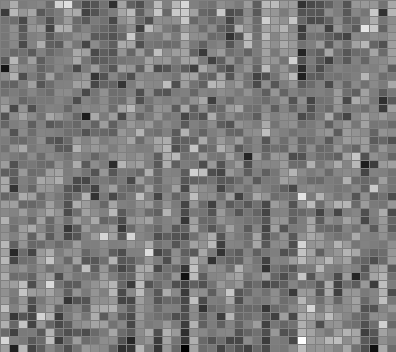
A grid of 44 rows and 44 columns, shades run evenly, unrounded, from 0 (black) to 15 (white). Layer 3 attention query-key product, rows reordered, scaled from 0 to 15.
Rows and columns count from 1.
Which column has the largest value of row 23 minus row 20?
28
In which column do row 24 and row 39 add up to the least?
21
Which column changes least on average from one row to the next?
29
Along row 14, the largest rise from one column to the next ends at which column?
44
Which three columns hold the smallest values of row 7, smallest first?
34, 23, 11
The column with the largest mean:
22
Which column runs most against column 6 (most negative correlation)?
15
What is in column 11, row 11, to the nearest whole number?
4
